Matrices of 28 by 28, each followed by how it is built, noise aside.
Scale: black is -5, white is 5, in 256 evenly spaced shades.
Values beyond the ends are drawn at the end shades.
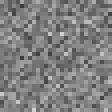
Hankel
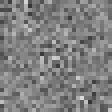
block diagonal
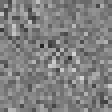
block diagonal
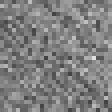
Toeplitz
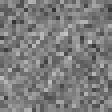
Hankel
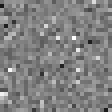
sparse
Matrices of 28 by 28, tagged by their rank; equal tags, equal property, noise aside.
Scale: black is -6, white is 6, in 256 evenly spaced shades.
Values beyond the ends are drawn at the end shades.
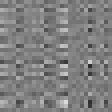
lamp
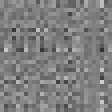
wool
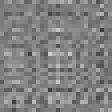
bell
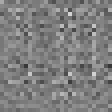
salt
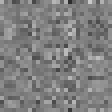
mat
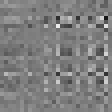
lamp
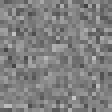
salt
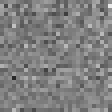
mat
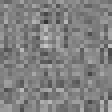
wool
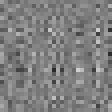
wool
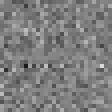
salt
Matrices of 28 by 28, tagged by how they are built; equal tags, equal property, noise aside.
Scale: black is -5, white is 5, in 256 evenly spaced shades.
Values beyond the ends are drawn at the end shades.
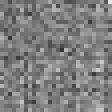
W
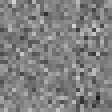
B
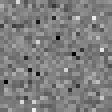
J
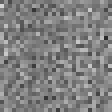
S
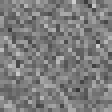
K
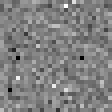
J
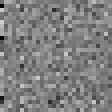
B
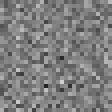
S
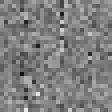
B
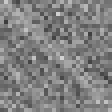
K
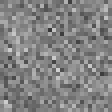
K
